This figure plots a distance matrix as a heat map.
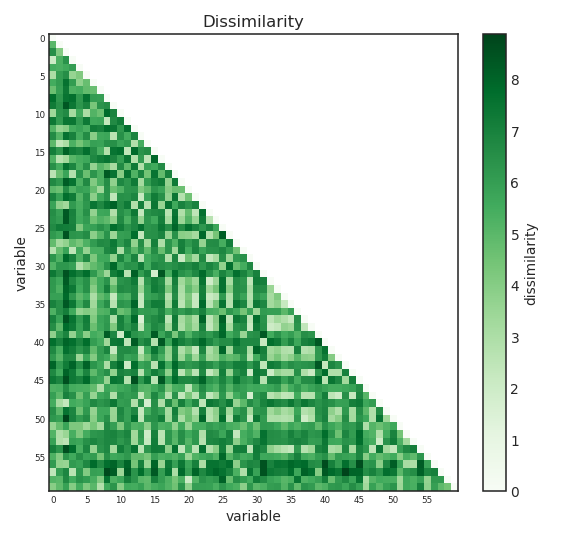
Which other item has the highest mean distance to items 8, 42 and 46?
57
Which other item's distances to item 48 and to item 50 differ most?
2
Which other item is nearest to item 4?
30
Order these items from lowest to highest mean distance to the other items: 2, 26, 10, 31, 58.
26, 58, 10, 31, 2
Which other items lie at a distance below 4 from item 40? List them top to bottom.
8, 11, 15, 31, 43, 45
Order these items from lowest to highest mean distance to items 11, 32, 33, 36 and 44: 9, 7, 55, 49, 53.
49, 9, 7, 55, 53
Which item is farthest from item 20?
25
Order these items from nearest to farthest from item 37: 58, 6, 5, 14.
6, 58, 14, 5
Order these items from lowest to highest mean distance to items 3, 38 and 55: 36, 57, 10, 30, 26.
26, 10, 57, 36, 30
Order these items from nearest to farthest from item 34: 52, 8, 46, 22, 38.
38, 46, 8, 52, 22
